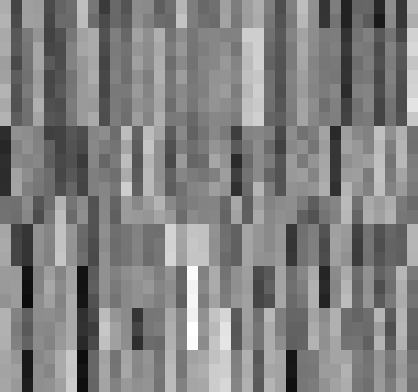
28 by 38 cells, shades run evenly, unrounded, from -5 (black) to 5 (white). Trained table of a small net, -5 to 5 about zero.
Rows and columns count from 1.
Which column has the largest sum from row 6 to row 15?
24
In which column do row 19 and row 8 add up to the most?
38
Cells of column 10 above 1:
6
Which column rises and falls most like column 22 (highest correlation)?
13
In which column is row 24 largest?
18
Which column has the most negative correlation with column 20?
8
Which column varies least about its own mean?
11
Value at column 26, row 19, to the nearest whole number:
1
